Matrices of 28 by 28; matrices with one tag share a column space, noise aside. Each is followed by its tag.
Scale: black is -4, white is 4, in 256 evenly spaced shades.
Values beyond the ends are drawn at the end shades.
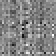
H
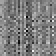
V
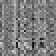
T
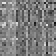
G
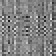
V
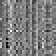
T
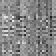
V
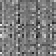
H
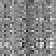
T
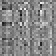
G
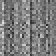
H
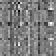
G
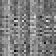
V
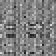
H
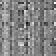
G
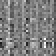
T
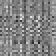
V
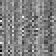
V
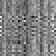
V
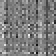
H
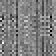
V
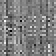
V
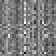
H
